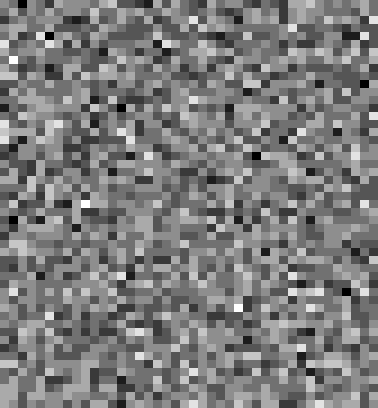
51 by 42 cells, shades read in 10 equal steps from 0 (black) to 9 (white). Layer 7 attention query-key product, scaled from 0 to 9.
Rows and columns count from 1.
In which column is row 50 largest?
40
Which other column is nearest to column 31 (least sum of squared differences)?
17
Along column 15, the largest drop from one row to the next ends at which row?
20
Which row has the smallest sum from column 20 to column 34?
5
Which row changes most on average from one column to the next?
28
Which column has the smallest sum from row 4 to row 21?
16
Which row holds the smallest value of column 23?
1
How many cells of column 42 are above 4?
19
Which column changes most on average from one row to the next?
33
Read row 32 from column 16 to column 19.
7 4 4 4
